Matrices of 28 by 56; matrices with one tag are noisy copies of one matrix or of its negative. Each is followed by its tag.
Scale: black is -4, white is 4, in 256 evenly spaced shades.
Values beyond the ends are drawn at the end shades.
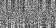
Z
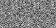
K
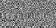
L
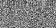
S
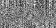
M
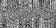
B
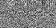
S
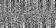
Z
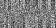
Z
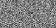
K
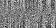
Z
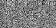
S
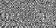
L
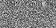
S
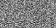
K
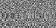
L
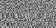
L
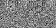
S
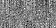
M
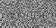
L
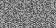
K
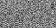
K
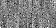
B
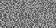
L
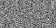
K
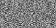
K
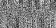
B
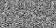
K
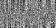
Z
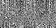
M
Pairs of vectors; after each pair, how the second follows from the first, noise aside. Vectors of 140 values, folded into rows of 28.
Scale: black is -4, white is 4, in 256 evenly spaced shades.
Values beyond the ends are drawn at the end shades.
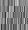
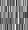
wrapped around, negated.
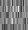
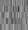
negated, shrunk.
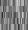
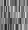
reversed, negated.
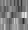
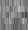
negated, shrunk.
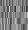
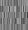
negated, shrunk.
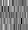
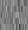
reversed, negated, shrunk.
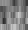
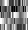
wrapped around, negated, scaled up.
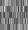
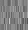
reversed, negated, shrunk.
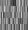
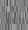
reversed, negated, shrunk.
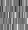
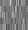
reversed, shrunk.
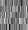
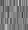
reversed, negated, shrunk.
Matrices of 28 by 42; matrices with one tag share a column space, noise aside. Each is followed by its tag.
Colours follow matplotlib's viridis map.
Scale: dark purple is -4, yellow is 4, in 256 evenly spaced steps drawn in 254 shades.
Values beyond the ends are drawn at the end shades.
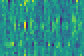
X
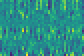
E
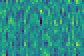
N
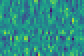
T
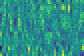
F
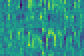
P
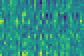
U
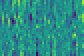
U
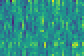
X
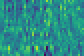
F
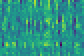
X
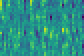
P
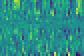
E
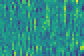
F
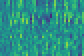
U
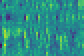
P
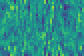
F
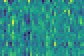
N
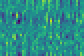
U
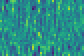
F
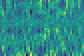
E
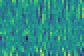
T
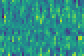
T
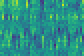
P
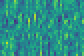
U
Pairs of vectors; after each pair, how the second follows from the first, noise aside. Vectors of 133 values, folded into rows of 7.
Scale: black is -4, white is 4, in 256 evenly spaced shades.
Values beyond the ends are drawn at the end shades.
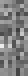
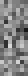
reversed, negated.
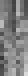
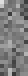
reversed, partly zeroed.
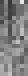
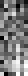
reversed, negated, scaled up.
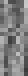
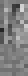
wrapped around, partly zeroed.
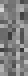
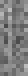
reversed, shrunk.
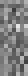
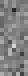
wrapped around, negated, partly zeroed.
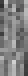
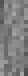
reversed, shrunk.
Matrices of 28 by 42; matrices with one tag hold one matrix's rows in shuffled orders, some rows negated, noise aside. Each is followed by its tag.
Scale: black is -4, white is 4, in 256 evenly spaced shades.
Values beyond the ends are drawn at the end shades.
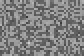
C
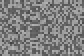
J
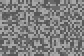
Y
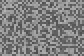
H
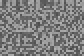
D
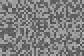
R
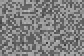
D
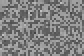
Y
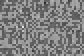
R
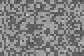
C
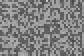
Y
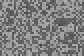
H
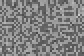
H
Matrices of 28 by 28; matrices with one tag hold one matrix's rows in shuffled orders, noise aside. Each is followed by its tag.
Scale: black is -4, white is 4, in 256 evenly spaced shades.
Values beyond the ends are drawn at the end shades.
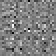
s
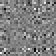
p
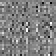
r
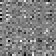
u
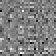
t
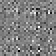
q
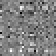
t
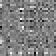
t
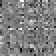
t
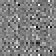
q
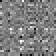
t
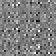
q
